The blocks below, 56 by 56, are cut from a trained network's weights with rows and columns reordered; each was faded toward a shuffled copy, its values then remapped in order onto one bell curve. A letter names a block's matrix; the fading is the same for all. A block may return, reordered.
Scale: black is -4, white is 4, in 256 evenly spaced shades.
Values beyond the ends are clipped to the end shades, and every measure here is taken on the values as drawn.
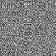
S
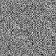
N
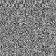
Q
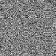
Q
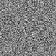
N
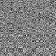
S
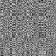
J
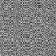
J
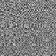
S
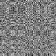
J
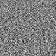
N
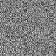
N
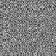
S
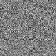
Q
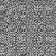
J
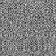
S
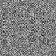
N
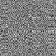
S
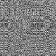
J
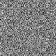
N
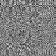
S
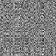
J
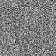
Q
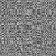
J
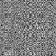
J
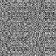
J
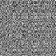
J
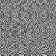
S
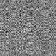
S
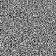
N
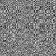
J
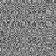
S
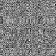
J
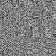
Q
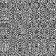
J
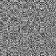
S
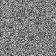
N
